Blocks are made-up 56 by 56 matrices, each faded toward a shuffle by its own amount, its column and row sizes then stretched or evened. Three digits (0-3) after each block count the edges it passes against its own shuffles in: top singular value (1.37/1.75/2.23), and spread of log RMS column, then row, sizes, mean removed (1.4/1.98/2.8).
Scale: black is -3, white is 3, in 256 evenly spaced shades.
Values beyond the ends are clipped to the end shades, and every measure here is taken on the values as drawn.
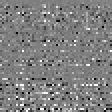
1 1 3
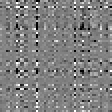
3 3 3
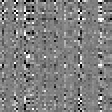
3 3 2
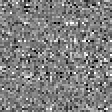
1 1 2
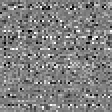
1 1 3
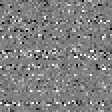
0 0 3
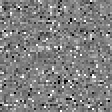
1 0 1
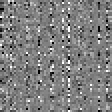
2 3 1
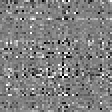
2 2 3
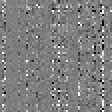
2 3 1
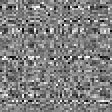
3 0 3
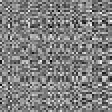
3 2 2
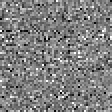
0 0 2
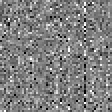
2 2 0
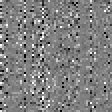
2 3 0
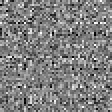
2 1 2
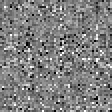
1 1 2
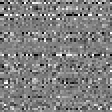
3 0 3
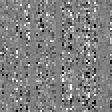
0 3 0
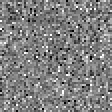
1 0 0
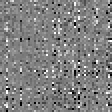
0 3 2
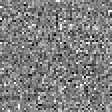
1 1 0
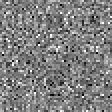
2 0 1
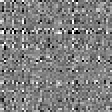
3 2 3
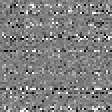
2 1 3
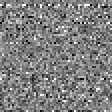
1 0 2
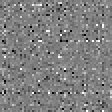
0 2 2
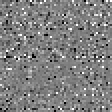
1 0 2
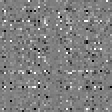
1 2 2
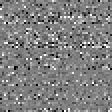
2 0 3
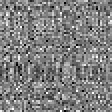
3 1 0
